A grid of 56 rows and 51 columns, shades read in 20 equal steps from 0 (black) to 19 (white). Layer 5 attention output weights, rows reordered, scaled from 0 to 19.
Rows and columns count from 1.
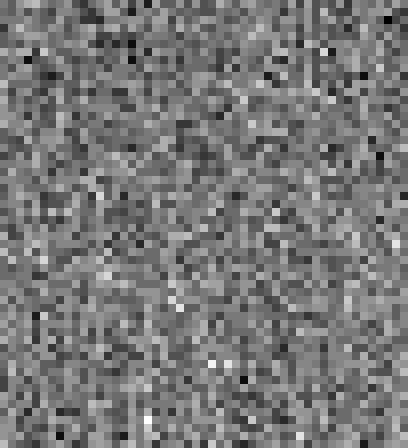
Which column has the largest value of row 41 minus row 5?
16
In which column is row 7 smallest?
42
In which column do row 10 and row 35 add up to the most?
14
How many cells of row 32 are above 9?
21
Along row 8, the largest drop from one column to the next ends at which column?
17
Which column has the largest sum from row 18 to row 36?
13
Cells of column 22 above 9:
22
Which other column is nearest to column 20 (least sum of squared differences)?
3
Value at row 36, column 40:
8
